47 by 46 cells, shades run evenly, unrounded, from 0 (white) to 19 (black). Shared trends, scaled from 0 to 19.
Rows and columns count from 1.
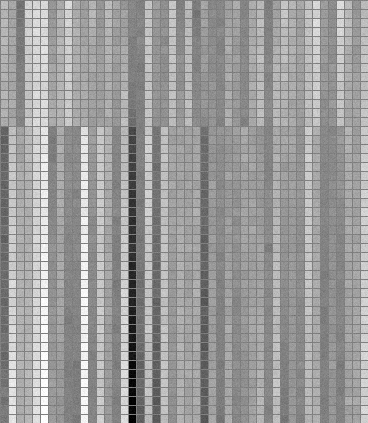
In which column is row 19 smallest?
6
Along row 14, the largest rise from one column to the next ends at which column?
17
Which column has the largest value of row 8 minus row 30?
11
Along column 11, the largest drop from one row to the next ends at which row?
15
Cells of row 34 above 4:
40
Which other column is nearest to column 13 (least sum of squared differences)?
21
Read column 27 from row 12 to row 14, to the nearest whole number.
8 8 8
